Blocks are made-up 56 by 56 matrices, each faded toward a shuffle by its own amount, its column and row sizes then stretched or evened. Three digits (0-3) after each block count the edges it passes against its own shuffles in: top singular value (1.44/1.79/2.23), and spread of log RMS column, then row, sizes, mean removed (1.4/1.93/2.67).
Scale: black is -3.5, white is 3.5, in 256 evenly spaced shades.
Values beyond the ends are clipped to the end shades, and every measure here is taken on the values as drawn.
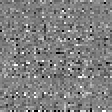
0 2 3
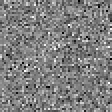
1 0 0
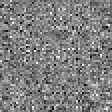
2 0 1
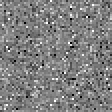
0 0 0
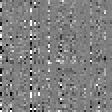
2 3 2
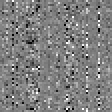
1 3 0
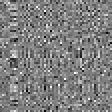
3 2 0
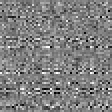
3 0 3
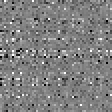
2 2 3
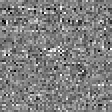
2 0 2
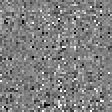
0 2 2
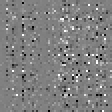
0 3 2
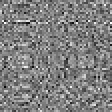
3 1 2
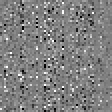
0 3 0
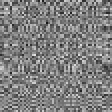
3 0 3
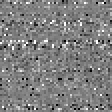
1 0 3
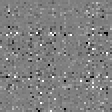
1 2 2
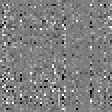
1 3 2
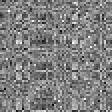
3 1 1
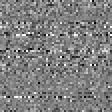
1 0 3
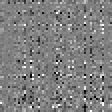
2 3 2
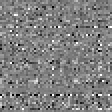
2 1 3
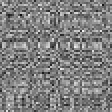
3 1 2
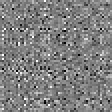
3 1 2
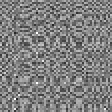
3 0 0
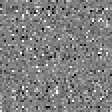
0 1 2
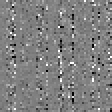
0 3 0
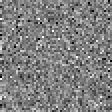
1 1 0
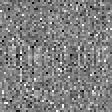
2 0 0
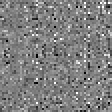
1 2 2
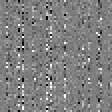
1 3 0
